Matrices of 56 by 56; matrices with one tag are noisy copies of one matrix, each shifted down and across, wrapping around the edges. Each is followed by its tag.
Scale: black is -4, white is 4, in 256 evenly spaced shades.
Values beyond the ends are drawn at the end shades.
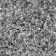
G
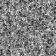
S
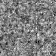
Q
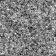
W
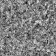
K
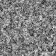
K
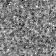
G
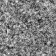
W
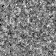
S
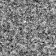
G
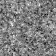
W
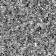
K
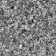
K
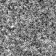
W
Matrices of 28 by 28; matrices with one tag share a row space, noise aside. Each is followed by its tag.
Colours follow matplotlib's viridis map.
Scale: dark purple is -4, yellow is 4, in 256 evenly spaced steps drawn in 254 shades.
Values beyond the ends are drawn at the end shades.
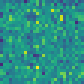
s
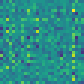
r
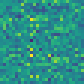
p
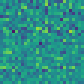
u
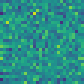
u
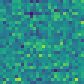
p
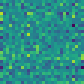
r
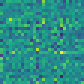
s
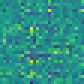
p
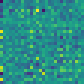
s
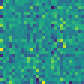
s
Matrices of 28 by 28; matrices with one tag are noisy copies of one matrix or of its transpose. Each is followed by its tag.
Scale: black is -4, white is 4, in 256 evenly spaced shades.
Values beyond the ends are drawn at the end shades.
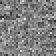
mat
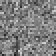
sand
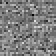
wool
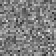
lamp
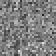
sand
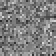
sand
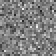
lamp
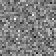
lamp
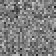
mat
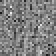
wool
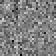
mat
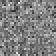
mat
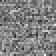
wool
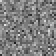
lamp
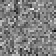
mat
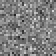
lamp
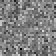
mat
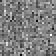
wool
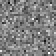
lamp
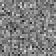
lamp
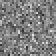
lamp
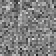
mat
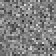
lamp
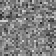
mat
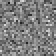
lamp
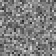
lamp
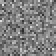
lamp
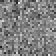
mat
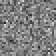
lamp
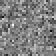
mat
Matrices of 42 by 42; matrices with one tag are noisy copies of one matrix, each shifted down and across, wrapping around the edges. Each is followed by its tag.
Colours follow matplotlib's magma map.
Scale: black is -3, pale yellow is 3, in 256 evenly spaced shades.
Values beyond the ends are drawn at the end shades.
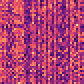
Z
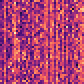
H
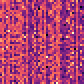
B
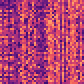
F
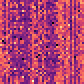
F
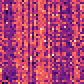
F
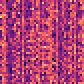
B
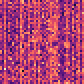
Z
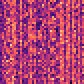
H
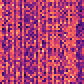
Z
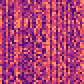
H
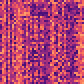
F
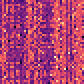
F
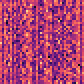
H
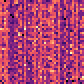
B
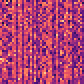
H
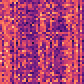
F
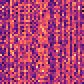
Z
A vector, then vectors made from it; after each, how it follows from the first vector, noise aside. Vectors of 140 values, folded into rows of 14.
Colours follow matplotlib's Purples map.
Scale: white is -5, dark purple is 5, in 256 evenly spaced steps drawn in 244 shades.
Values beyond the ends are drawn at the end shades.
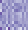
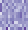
negated.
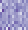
copied.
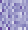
copied.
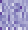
copied.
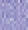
reversed, negated, shrunk.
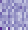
copied.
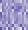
copied.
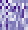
wrapped around, negated, scaled up.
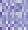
copied.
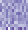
negated.
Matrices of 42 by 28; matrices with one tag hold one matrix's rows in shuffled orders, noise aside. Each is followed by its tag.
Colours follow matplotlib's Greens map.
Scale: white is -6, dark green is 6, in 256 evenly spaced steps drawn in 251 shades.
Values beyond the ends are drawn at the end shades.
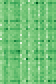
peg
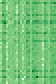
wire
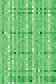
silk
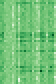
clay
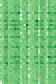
peg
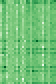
wire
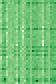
wire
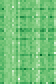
clay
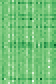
silk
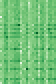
peg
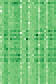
peg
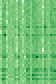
wire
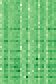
peg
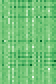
silk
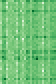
wire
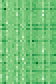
wire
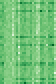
clay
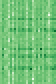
silk
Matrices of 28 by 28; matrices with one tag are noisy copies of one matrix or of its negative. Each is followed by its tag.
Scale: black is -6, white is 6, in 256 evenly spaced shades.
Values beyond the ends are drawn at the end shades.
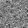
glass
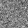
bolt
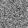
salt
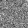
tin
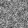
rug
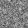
rug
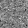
tin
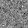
rug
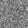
salt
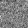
tin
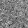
bolt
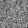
salt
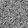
glass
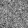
rug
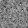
salt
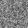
salt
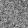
bolt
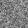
bolt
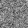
tin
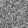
glass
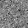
glass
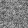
tin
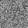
salt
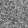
bolt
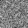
glass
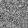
tin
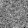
glass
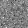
salt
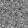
rug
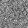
salt
